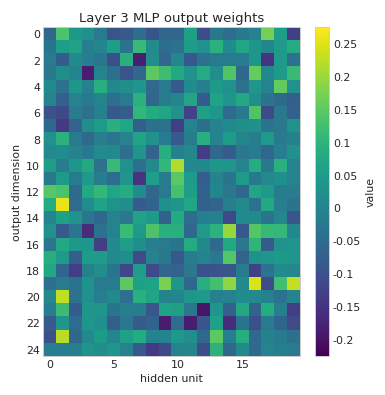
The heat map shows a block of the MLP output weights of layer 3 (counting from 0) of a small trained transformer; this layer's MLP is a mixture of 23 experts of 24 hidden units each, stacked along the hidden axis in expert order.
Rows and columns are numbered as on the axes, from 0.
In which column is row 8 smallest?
10
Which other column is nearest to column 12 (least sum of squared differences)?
8
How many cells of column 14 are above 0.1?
4
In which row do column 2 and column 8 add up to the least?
18
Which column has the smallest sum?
12
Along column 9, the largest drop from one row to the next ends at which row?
22
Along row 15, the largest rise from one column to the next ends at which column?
16
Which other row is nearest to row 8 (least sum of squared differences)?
20
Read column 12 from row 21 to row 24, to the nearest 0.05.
-0.2 -0.1 -0.05 -0.1
